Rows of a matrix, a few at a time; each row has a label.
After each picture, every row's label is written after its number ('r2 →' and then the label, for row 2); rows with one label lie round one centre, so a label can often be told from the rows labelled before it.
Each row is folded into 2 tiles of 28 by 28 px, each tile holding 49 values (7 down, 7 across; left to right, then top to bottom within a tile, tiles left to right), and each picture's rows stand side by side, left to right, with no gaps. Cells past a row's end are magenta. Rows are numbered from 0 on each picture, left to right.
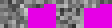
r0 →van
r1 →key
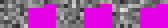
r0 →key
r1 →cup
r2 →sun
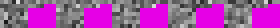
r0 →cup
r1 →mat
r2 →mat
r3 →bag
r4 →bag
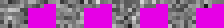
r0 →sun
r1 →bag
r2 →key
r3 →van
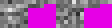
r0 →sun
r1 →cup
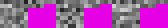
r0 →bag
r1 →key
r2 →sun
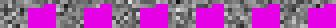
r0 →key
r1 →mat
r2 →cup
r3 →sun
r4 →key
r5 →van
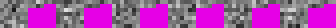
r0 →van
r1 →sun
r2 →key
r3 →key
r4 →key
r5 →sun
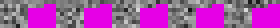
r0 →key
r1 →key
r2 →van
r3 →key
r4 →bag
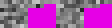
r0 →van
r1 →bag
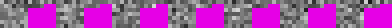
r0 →bag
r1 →sun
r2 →mat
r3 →key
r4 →sun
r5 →bag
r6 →bag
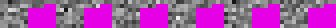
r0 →sun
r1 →mat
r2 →cup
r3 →sun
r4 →sun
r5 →van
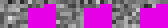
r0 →sun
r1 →bag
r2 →van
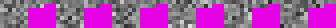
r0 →mat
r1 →key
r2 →key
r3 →van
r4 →bag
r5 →bag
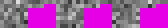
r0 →cup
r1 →mat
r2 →van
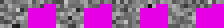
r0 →key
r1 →key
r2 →van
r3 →bag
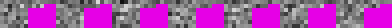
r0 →mat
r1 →bag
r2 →sun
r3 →sun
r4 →sun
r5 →mat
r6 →van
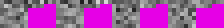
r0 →bag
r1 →bag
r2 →key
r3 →key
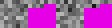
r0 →key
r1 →van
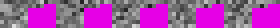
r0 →bag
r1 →bag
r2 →van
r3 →van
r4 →van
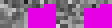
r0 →bag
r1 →van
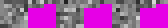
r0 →bag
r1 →sun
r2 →bag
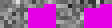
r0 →cup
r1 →bag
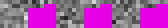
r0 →bag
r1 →van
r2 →van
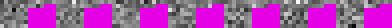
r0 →van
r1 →cup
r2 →bag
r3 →mat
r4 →key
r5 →cup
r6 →key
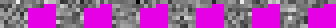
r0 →cup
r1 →bag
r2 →bag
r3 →key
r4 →cup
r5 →sun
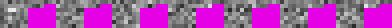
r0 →sun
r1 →key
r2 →van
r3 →mat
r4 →key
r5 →key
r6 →key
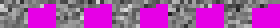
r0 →mat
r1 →bag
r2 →sun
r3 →mat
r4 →van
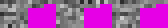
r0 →sun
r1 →bag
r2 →sun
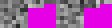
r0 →key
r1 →bag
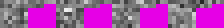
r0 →cup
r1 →sun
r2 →key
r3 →bag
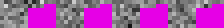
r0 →bag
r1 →cup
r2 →key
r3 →van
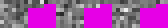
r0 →bag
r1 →mat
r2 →sun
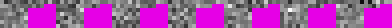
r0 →bag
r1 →van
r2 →cup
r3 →key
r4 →bag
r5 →sun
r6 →bag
